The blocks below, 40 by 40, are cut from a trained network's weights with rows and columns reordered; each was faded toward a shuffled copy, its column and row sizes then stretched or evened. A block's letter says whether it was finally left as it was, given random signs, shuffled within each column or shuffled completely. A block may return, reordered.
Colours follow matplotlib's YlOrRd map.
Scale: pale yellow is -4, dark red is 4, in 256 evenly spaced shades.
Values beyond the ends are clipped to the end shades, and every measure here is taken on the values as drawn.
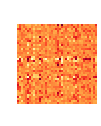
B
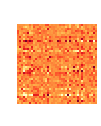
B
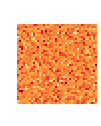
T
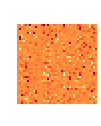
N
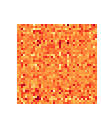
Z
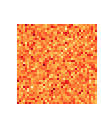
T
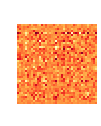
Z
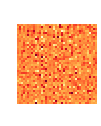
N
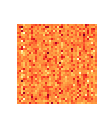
N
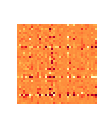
B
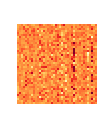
N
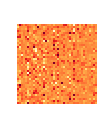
N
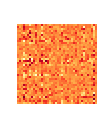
Z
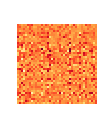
Z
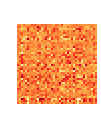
B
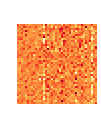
N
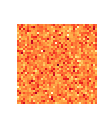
T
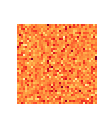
T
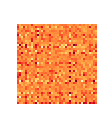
Z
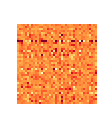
B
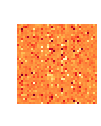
N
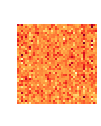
N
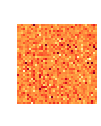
T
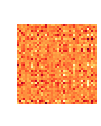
B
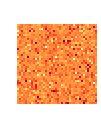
T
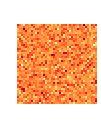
T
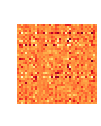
Z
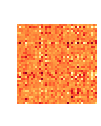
B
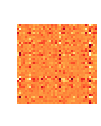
B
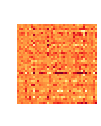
B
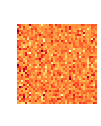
N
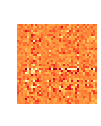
Z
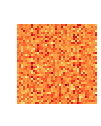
N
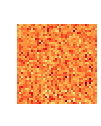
N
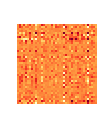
B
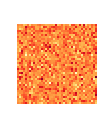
N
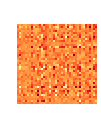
B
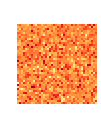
T
